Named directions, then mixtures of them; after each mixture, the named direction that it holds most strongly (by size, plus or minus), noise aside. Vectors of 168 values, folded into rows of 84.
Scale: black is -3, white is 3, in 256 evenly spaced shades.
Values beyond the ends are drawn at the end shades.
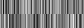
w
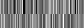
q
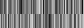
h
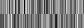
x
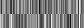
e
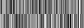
e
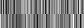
w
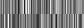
x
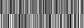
e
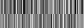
q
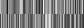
h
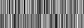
x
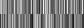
h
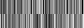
h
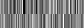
q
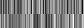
w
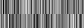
w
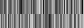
h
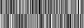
e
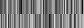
h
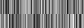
w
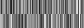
e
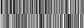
e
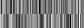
e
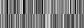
q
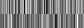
x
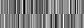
q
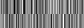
q
